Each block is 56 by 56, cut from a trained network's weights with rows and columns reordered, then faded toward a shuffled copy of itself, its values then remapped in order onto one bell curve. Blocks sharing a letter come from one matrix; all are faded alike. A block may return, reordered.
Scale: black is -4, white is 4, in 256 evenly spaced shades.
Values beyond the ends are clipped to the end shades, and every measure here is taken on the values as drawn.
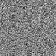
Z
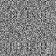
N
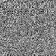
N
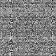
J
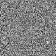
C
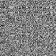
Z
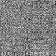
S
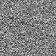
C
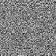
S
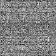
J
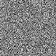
C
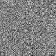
C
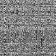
J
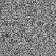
S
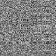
S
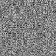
Z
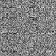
Z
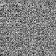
Z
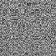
S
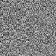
N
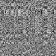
S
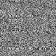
S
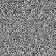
S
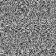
S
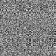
S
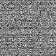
J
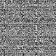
J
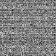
J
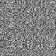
Z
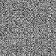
N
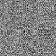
N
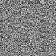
Z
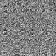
S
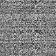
J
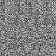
N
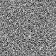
C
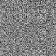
N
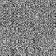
S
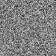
C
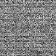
J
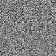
C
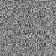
Z
